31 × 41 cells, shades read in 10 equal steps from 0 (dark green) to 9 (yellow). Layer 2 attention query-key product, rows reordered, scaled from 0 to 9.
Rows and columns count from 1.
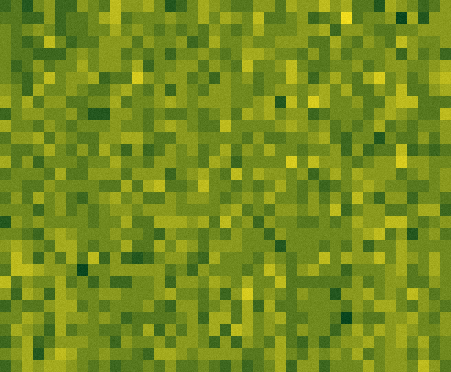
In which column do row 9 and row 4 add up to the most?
37
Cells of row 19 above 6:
3
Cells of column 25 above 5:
6
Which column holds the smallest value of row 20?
38
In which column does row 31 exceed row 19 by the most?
39
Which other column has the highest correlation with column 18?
33
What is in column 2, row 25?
2
